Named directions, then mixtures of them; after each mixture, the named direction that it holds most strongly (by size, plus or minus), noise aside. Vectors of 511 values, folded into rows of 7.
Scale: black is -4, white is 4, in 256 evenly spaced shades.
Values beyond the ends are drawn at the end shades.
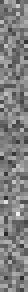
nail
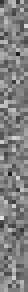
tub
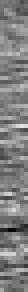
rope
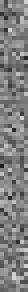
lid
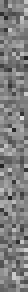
lid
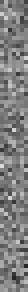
lid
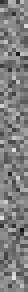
tub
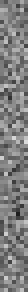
nail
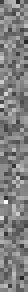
nail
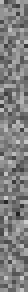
nail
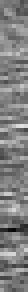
rope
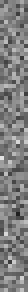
nail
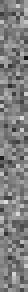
nail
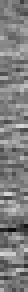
rope
